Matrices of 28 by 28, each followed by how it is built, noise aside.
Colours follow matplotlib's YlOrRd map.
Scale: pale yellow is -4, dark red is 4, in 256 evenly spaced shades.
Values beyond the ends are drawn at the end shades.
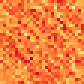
Toeplitz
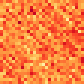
Toeplitz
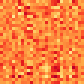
low rank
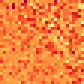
upper triangular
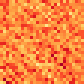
Toeplitz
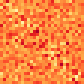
banded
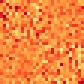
block diagonal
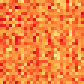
blocks
